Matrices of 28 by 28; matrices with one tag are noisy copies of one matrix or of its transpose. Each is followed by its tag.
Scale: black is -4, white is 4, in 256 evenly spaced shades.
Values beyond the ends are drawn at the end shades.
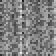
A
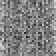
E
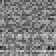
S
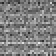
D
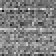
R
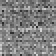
R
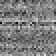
A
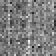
R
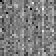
D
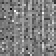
D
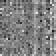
S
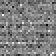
D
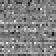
D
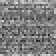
E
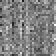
A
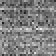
R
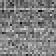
R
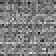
D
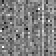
D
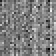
S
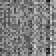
S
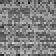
D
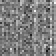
S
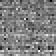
S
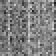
R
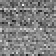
R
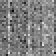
R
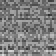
S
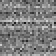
A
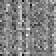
A
